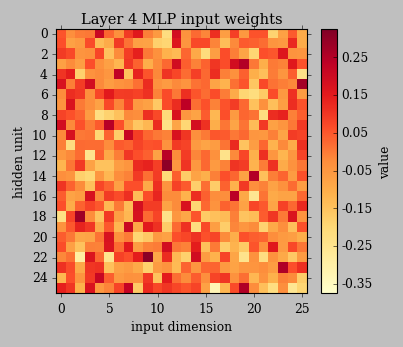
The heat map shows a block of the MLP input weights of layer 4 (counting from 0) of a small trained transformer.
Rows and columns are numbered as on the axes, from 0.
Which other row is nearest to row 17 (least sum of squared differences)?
11
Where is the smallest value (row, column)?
25, 16
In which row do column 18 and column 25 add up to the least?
4
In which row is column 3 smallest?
12
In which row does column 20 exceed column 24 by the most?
14
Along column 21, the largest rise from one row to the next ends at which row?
9
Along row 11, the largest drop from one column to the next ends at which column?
19
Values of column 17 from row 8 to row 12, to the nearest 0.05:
0.05 0 0.05 0 -0.25
